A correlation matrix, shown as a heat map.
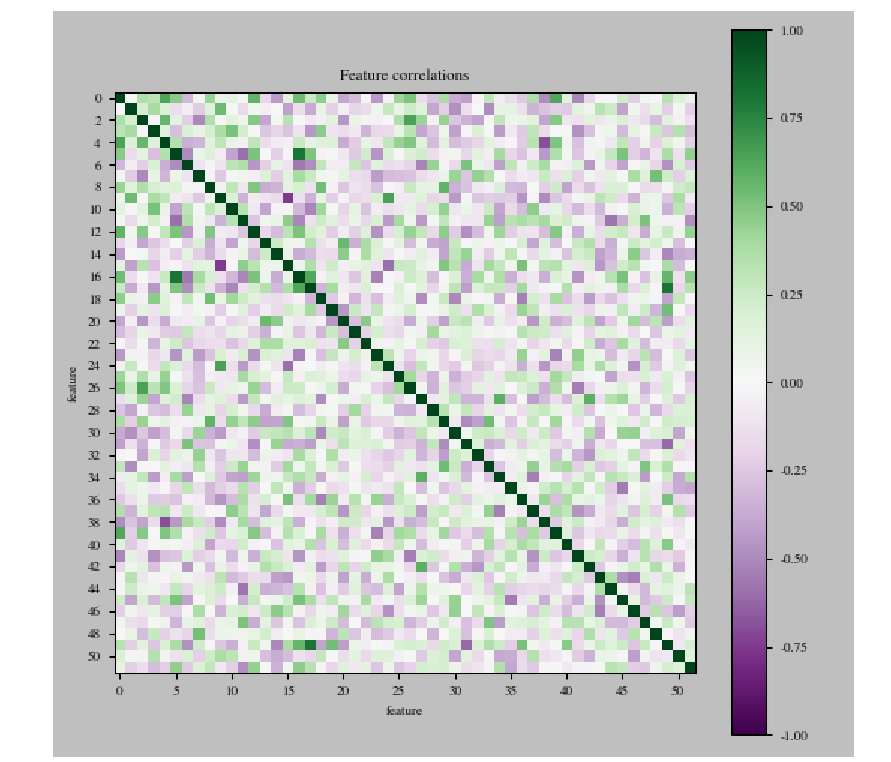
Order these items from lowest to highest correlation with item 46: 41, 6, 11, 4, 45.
4, 41, 6, 45, 11
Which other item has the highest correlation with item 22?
20
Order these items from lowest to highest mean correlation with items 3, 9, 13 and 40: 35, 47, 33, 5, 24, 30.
30, 5, 35, 33, 24, 47
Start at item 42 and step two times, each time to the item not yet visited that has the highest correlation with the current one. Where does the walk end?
34
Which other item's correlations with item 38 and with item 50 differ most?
9
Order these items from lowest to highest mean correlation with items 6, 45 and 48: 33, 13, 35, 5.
35, 5, 13, 33
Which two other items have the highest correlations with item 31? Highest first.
6, 14
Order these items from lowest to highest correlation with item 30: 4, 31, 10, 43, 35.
43, 4, 35, 10, 31
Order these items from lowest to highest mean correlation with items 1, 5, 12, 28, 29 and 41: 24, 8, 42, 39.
42, 24, 39, 8
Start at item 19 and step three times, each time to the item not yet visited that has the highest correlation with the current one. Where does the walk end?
16
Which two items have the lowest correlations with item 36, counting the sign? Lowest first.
18, 9
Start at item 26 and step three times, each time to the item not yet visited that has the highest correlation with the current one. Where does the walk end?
0
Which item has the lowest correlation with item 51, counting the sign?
11
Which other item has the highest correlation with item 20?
13
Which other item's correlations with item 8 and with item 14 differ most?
29
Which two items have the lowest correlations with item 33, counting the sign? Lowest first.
1, 31
